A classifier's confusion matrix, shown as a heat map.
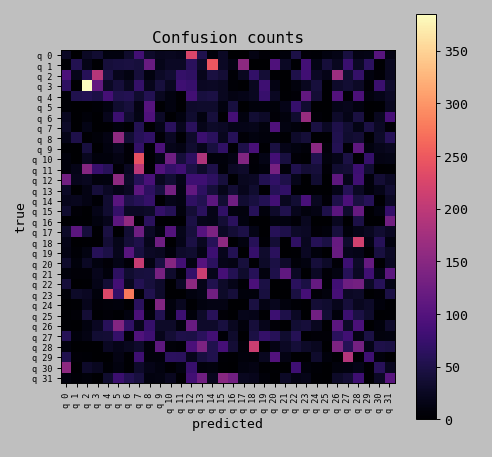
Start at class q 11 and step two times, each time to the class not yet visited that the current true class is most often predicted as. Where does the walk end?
q 20
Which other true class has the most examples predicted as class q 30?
q 0
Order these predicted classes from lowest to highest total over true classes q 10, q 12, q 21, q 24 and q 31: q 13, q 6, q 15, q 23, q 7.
q 23, q 6, q 15, q 7, q 13
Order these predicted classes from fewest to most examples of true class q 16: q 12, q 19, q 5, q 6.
q 19, q 12, q 5, q 6
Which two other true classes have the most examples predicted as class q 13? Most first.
q 21, q 10
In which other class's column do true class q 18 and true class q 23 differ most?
q 6
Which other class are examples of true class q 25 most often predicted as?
q 24
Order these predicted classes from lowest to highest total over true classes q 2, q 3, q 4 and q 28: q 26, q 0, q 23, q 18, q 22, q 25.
q 25, q 22, q 0, q 23, q 18, q 26
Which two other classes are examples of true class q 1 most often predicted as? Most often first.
q 14, q 17
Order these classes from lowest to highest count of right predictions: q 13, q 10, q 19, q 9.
q 19, q 13, q 9, q 10
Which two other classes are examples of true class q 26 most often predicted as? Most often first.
q 5, q 12
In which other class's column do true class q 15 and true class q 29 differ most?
q 27
